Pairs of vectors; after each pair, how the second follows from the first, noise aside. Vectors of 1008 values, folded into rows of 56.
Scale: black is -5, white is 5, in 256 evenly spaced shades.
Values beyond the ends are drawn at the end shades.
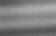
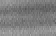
negated, shrunk.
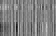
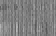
negated, shrunk.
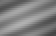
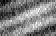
reversed, scaled up.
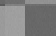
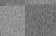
shrunk.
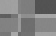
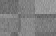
negated, shrunk.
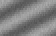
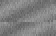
wrapped around, shrunk.
